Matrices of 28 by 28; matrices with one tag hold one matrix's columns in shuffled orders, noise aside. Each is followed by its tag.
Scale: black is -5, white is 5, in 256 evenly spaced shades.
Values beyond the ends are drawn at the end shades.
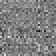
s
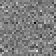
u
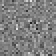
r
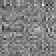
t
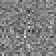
s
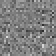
s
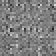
t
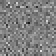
u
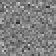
u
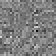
s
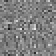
r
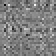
t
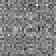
t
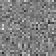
r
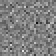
u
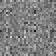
s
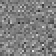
u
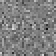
r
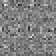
t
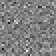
u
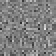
r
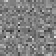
s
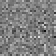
s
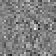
r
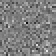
u
